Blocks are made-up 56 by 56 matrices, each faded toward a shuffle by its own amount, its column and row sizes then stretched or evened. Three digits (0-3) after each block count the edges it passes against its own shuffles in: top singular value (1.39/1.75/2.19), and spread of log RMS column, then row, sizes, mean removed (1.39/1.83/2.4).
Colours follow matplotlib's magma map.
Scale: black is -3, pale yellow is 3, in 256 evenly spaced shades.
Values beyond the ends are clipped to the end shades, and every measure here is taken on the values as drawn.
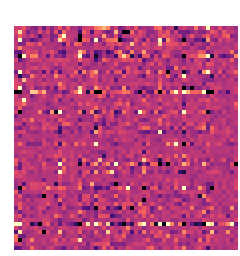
2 2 3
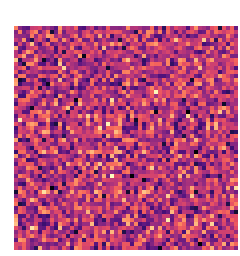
2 0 0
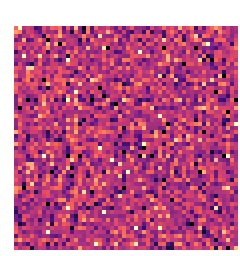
1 0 0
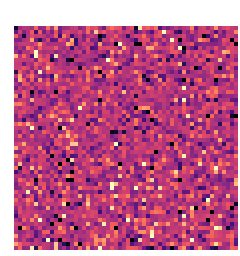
0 1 0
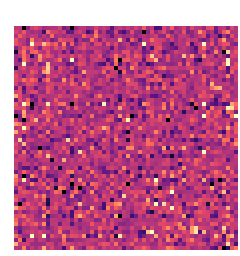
0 1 1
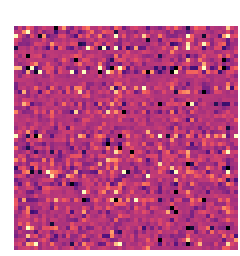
0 2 3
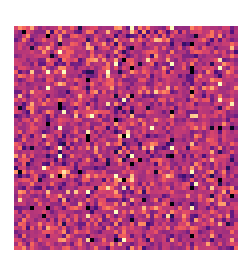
0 3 0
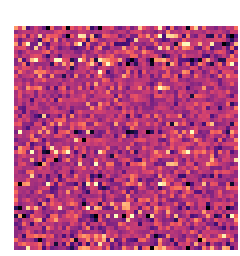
0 0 3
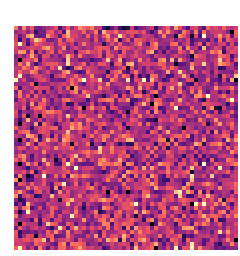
1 1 0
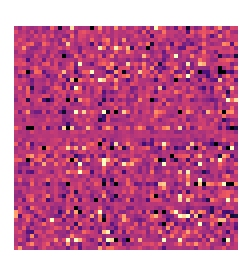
0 2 3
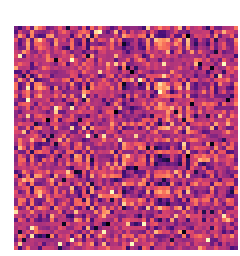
3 1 0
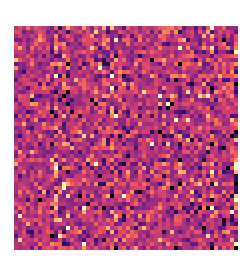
1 2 0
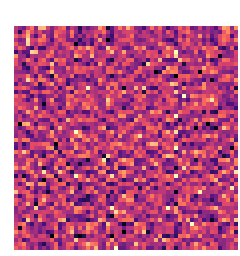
3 1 0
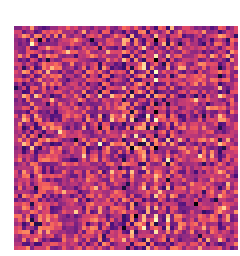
3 3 1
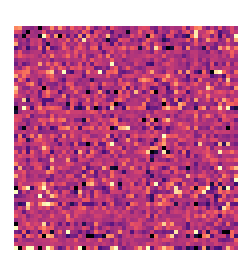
1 2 3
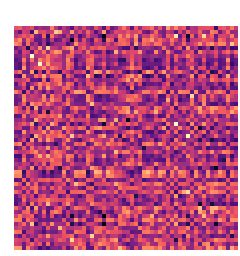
3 0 1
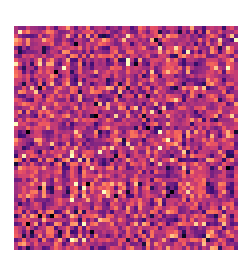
3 0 1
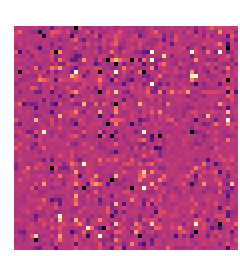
0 2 1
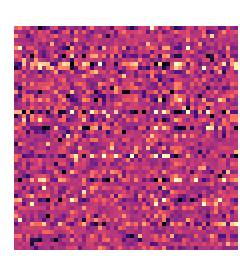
3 1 3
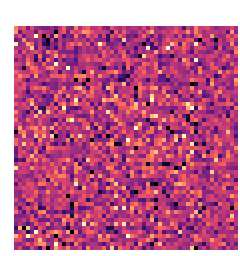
0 1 0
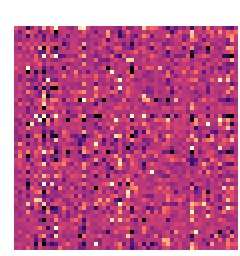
2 3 2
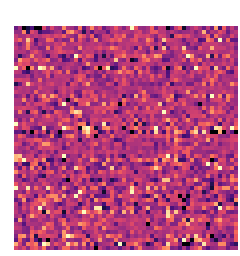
0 1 3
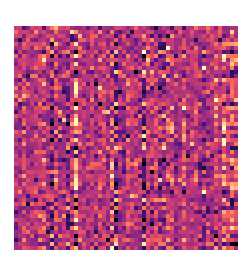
3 3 0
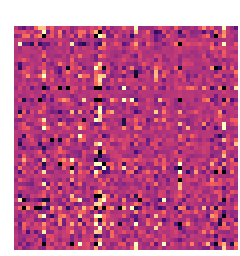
1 3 3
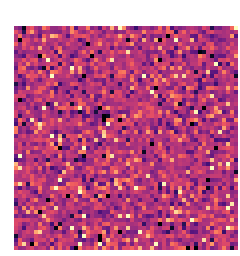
0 0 0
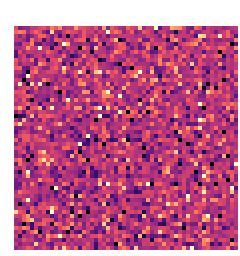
1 0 0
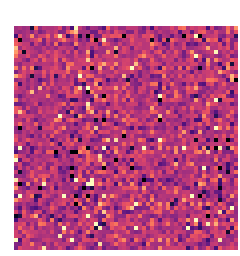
0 2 1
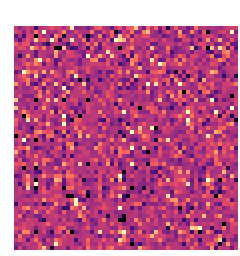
1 1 1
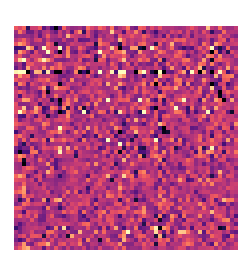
2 2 2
